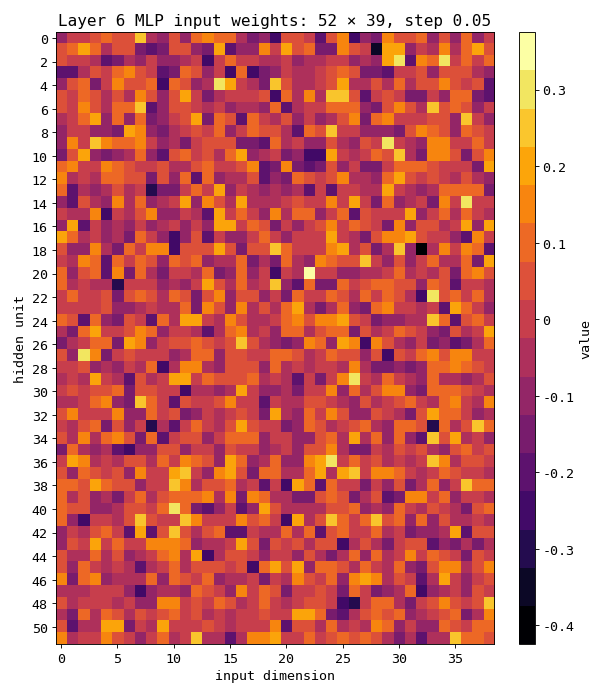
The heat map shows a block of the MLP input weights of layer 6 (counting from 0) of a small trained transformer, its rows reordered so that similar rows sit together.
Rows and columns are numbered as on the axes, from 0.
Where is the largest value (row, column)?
20, 22
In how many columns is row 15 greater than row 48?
15
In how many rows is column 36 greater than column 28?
26
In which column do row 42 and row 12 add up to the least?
8
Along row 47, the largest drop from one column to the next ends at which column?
32
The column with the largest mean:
24
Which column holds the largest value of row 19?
27
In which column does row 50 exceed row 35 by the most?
5
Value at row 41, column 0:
0.1
